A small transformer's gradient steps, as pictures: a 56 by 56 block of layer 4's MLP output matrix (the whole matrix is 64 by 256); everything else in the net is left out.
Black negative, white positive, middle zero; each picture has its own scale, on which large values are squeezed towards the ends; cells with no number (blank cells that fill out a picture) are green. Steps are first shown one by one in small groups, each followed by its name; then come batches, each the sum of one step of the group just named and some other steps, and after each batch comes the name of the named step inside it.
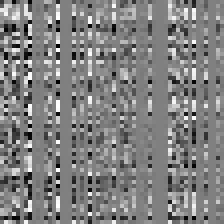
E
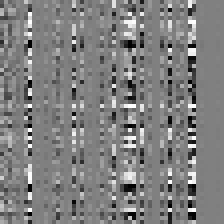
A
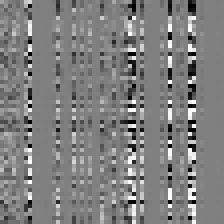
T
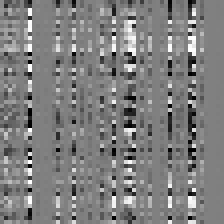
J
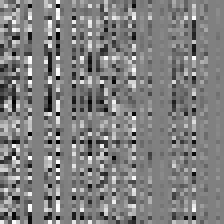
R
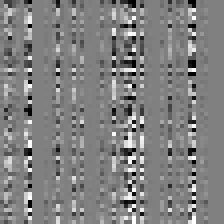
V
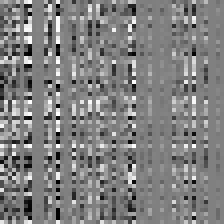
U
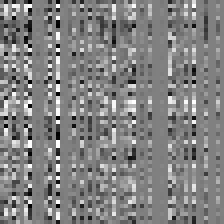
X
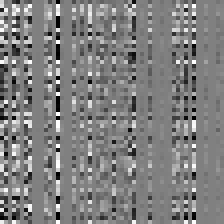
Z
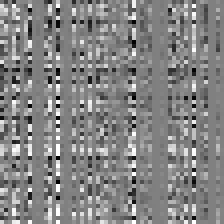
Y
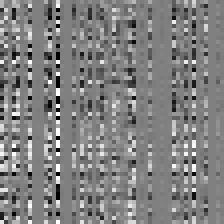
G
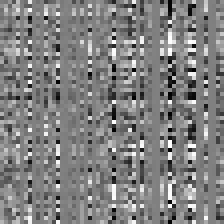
Y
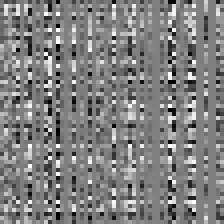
X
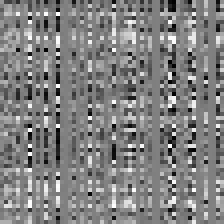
J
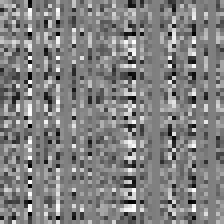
R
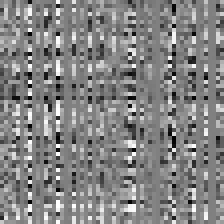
G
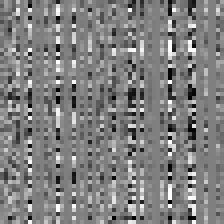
T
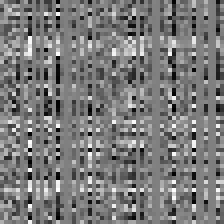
G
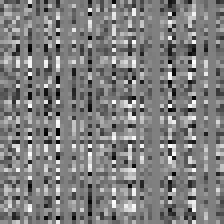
R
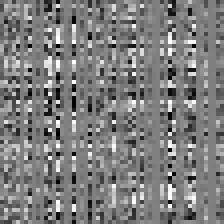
X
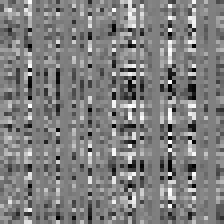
A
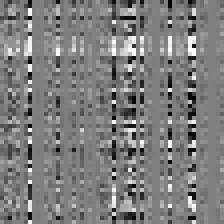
J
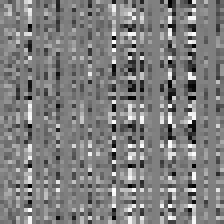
V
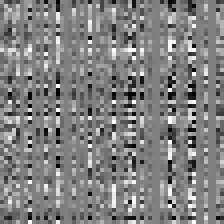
T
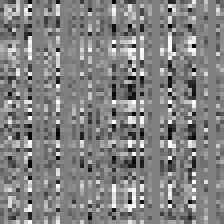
X
